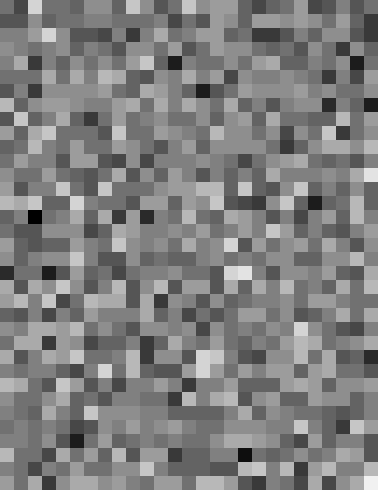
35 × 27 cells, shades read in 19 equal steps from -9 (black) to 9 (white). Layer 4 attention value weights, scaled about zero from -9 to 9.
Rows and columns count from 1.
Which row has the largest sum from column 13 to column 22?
14
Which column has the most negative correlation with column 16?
19
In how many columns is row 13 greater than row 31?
10
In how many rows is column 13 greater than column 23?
15
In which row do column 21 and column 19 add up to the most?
34
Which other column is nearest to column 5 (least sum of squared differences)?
12
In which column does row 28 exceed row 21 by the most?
2
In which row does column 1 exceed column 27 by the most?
8
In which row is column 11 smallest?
16
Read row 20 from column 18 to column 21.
7 0 -3 1
